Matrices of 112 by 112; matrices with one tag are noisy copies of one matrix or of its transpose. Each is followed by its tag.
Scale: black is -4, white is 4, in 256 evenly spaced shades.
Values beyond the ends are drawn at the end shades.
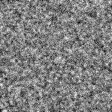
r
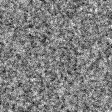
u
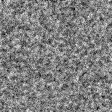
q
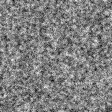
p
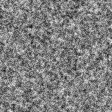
u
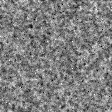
u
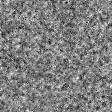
q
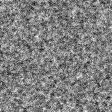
q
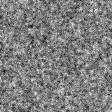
u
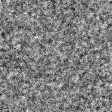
q
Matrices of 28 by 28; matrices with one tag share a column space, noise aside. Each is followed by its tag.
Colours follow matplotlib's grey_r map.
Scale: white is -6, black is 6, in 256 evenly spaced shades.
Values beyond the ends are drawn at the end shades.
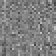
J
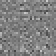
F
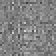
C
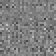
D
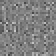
C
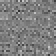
F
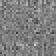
J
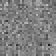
J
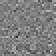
F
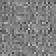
C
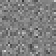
F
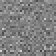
F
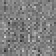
D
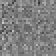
J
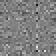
F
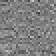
F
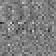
C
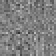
J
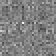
C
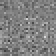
D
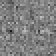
C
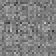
C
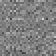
F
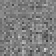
D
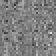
J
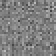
J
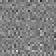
F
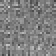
J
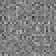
C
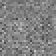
D
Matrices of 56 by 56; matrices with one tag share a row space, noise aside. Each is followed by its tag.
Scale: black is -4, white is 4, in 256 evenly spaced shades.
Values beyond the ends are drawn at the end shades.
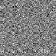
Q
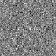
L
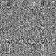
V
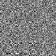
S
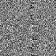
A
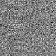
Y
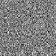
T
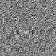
S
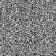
S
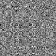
S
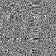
A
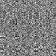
Q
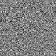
L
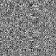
A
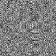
A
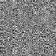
Q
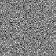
L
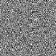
A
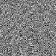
A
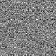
Y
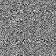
L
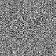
L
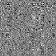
V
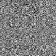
S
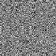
S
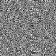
A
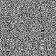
V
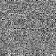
Y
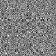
T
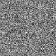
Y
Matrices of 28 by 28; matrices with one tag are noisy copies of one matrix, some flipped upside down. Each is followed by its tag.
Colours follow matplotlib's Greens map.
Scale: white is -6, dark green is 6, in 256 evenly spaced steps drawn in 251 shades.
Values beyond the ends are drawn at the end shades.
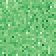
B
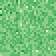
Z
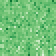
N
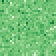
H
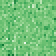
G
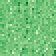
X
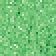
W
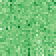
N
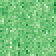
X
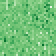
B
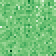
N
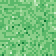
H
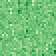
X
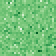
W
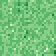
X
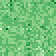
N
